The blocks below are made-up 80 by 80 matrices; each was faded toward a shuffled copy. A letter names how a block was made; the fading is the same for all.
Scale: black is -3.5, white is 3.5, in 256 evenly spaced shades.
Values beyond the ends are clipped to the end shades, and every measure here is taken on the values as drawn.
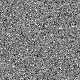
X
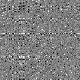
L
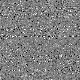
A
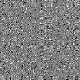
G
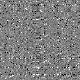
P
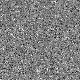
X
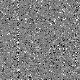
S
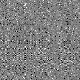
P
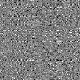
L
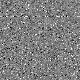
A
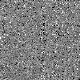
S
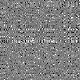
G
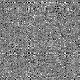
L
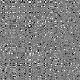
G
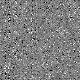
S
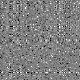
P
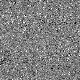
X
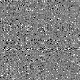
P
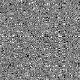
L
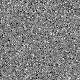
X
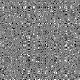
G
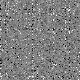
S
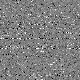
A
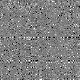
P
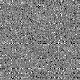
L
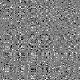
G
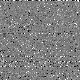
A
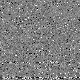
A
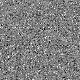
X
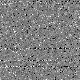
A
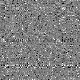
P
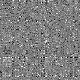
P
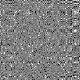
G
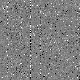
S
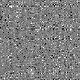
P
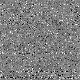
A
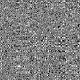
L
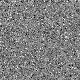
X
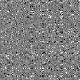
G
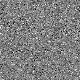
X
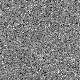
X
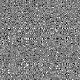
L
